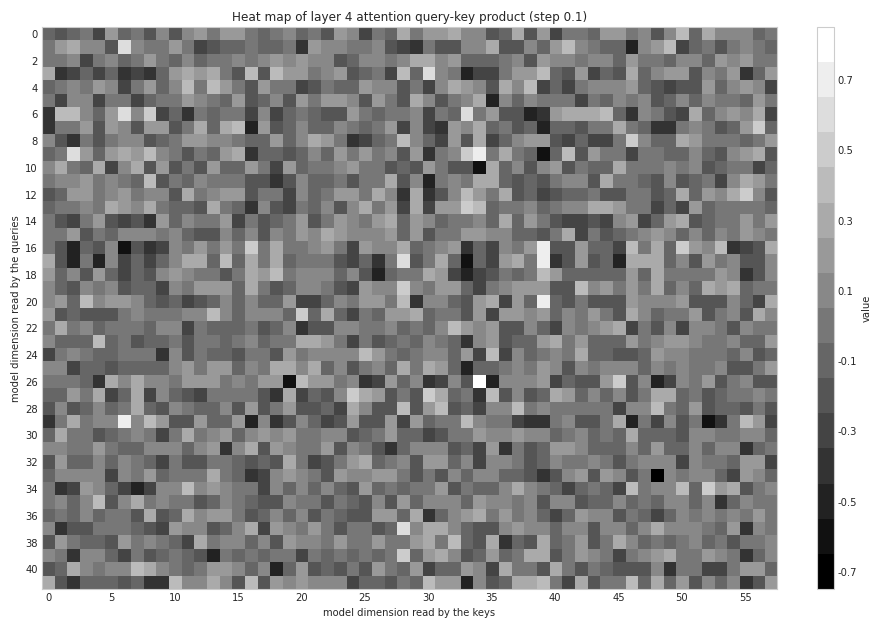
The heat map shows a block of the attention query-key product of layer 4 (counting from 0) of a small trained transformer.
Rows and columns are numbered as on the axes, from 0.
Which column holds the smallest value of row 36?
30
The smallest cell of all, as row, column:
33, 48
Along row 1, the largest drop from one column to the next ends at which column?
50
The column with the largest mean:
14
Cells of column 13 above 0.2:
6
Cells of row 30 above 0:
24
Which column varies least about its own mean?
47
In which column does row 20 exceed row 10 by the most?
34
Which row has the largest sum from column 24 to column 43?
13
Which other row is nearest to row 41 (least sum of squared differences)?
3
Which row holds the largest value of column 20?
21
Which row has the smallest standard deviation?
2
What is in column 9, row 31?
0.1
